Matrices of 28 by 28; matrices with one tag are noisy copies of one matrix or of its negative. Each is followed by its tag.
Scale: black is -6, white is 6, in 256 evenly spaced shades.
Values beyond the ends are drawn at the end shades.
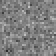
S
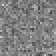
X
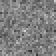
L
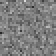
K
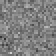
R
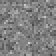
R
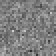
L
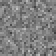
X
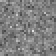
S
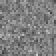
L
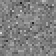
K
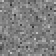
R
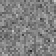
L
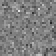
X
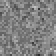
X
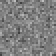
K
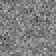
R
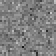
L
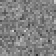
L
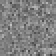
X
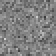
R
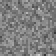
X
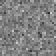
L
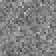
K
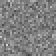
R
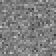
R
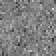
L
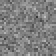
R
